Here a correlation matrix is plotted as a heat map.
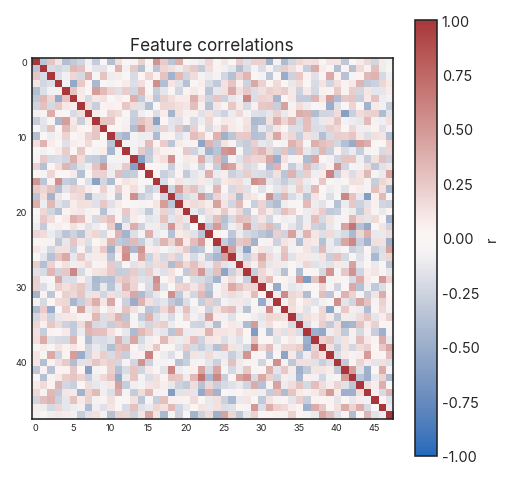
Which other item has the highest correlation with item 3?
16
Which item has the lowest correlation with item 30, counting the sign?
32
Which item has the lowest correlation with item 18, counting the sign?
44
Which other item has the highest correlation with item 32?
40
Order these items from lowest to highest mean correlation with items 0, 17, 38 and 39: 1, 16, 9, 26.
26, 1, 9, 16
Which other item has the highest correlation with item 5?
28
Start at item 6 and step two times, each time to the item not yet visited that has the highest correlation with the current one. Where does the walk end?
31
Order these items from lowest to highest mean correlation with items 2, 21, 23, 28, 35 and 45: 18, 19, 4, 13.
18, 4, 13, 19
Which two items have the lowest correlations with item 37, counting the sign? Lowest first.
36, 7
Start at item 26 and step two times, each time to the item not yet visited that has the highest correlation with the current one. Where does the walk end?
25
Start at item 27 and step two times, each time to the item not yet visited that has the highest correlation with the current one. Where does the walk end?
22
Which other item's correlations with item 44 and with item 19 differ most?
24
